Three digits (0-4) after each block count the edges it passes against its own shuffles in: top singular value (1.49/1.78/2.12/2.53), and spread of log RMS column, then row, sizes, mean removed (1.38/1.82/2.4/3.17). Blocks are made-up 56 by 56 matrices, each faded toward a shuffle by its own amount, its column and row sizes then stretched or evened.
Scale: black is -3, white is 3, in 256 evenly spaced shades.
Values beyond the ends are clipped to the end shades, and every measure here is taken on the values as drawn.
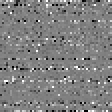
2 0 4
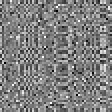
4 2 0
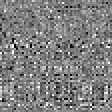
3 1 3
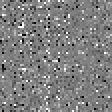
0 2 2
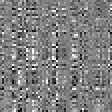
4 4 2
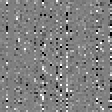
2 4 0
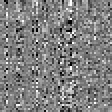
2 4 0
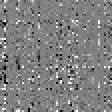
0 4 2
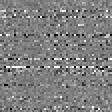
2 1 4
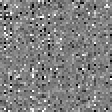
0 3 2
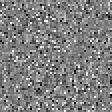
0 0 1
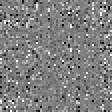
0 3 1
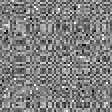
4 0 1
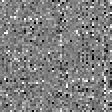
1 3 1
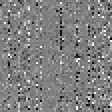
0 4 0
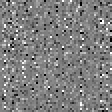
1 3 0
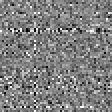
1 1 3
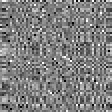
4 1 2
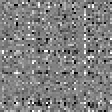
2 3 3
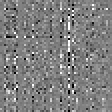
3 4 2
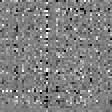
2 3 3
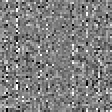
1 3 0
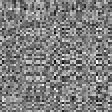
4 2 2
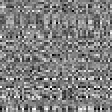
4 0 4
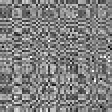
4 2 1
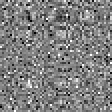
3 1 0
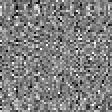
3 2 0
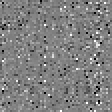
0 2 0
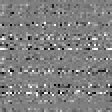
3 1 4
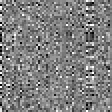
3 4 0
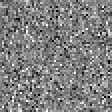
0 1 0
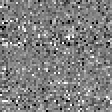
1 1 2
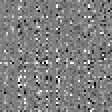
0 4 2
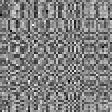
4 3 0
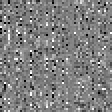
0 4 0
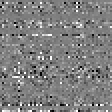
0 2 4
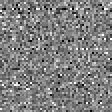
1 0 2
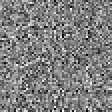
2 1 1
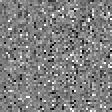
0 3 0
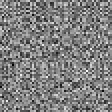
3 1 0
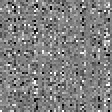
0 4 2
